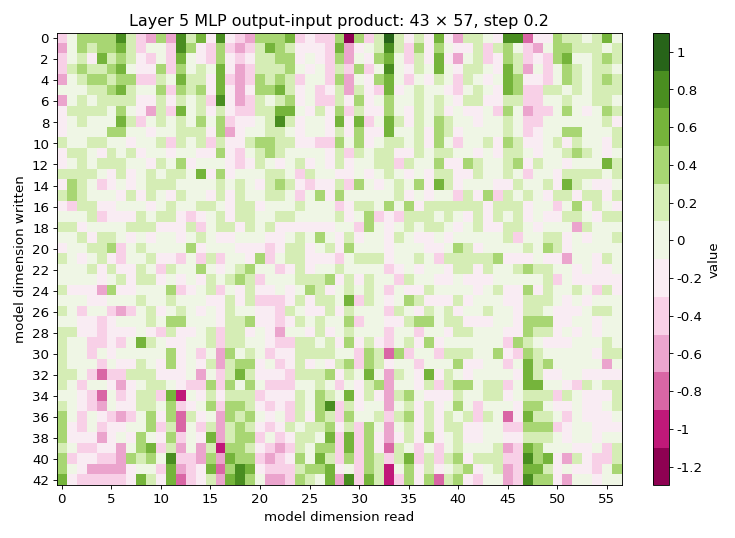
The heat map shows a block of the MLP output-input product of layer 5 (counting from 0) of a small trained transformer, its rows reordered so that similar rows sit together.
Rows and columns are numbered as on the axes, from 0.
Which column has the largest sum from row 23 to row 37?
47
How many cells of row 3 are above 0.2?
12
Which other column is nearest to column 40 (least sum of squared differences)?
24
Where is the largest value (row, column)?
0, 33
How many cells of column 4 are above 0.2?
4
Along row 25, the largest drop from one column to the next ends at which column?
30
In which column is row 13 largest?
14
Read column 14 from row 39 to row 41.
-0.6 -0.6 -0.2
